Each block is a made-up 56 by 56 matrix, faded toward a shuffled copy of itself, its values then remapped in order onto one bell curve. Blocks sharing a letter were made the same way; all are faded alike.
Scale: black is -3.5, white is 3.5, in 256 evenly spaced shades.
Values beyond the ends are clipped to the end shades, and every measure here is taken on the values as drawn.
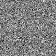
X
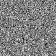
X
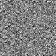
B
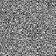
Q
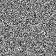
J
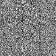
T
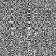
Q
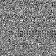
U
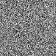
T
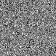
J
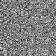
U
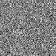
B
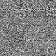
U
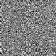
Q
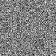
B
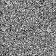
X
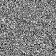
X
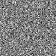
B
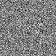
B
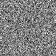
X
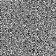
T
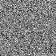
X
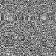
Q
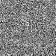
T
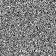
X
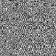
Q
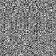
Q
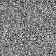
J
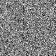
T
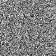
J
